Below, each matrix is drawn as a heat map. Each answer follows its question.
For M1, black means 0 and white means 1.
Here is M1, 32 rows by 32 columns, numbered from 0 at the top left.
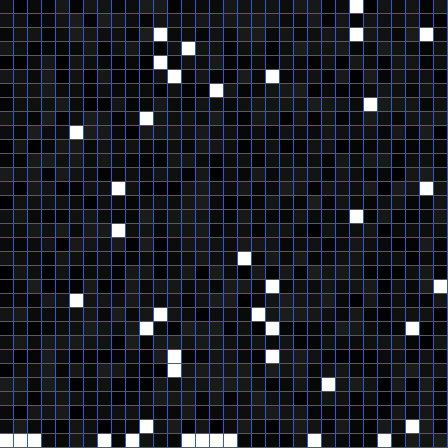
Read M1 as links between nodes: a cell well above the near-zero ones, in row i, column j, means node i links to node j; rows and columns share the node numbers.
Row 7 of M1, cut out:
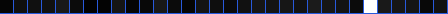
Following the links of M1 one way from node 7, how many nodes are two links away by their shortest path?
1
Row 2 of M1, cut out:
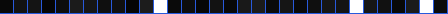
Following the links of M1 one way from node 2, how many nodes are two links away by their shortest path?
4
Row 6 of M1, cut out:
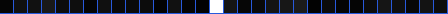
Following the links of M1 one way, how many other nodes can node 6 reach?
4
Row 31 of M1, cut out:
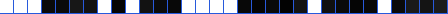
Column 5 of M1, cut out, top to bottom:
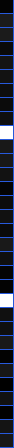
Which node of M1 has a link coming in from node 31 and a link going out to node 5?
node 9
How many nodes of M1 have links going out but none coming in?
5
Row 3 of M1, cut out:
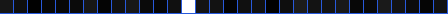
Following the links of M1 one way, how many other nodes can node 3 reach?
5
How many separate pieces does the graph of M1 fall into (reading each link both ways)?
3
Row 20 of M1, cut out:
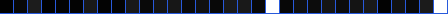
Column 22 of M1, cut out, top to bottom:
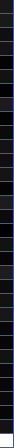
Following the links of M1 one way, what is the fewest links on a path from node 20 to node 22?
2
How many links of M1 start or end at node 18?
2
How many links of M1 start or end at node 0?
2
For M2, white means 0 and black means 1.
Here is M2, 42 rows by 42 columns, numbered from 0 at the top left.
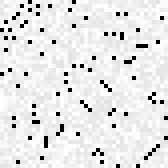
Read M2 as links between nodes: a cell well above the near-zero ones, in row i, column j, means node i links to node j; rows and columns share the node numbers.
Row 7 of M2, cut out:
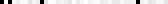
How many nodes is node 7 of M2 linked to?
4
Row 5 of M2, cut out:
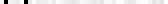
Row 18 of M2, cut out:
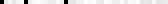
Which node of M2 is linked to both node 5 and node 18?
node 6
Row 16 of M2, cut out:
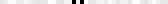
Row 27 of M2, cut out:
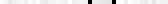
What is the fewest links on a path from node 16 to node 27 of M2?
7
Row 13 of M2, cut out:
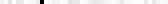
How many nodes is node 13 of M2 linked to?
1
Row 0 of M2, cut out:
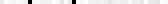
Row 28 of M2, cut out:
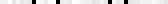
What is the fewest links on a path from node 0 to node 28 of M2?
6
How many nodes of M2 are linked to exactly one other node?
6
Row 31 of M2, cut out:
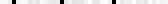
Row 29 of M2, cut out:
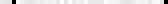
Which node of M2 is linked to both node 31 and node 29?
node 3
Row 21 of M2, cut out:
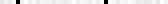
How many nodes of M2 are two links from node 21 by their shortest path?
3
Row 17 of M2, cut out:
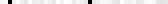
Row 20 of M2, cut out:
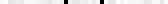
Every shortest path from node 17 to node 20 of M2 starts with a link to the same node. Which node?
node 2
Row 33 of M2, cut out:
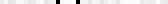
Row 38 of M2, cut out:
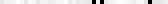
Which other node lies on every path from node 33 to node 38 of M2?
node 14
